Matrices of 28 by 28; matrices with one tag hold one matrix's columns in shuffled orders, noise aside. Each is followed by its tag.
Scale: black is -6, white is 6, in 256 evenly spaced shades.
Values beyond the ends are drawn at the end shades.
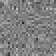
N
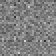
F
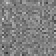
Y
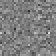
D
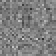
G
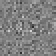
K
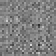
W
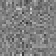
N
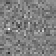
K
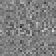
K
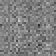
W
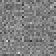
F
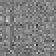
W
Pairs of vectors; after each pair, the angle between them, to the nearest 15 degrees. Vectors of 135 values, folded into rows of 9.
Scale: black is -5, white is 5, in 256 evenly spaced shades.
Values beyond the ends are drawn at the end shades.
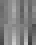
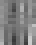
165 degrees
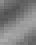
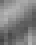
165 degrees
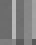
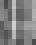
30 degrees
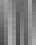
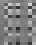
75 degrees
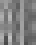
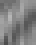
60 degrees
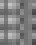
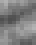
105 degrees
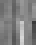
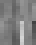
15 degrees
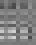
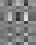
105 degrees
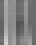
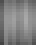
75 degrees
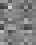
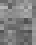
135 degrees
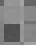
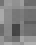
60 degrees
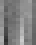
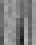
150 degrees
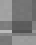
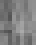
135 degrees
